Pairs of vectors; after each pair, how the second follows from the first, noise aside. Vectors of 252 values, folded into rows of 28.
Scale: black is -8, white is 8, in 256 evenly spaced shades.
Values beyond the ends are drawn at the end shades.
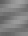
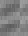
wrapped around, negated.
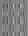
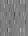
reversed, negated, partly zeroed.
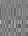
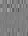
reversed, negated, partly zeroed.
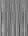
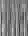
scaled up.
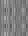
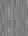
wrapped around, shrunk.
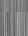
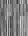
wrapped around, scaled up.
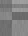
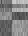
scaled up.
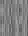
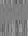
negated, partly zeroed.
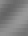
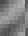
wrapped around, scaled up.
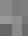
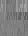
reversed, negated, partly zeroed.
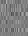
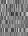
scaled up.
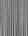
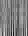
scaled up.
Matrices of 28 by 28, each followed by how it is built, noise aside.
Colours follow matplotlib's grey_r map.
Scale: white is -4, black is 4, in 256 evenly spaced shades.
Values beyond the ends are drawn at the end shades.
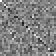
diagonal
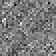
Hankel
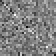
diagonal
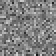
noise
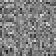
blocks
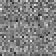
blocks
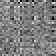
low rank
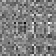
low rank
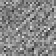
Hankel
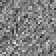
Hankel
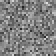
noise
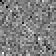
diagonal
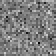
noise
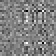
low rank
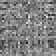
blocks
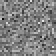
noise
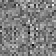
low rank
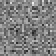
blocks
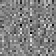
low rank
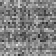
blocks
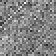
Hankel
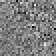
upper triangular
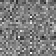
low rank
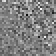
upper triangular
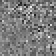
upper triangular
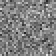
noise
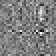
low rank
